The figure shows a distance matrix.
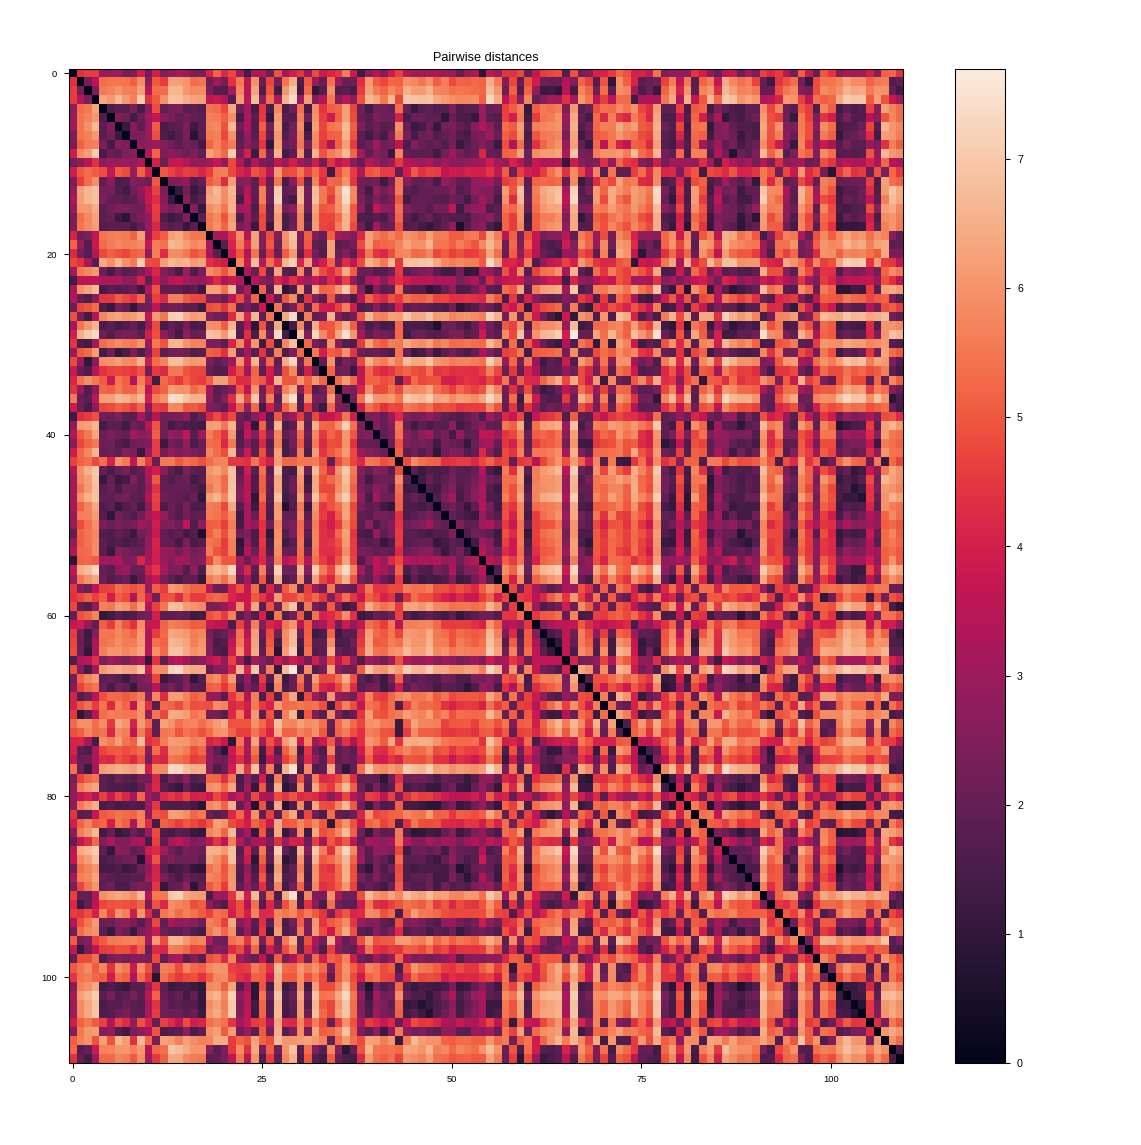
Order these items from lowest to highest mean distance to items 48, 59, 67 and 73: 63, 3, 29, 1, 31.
31, 29, 1, 63, 3
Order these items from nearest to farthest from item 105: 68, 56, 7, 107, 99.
99, 107, 68, 56, 7
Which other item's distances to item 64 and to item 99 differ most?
27
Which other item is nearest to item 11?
100
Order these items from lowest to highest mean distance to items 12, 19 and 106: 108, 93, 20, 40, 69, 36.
40, 20, 69, 108, 36, 93
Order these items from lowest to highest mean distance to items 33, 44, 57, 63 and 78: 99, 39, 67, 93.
67, 39, 93, 99
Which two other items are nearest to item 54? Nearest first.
0, 38
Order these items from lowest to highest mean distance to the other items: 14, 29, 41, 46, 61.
41, 46, 14, 29, 61
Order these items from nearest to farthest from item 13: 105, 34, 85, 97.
85, 105, 34, 97
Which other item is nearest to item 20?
75
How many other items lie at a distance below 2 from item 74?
3
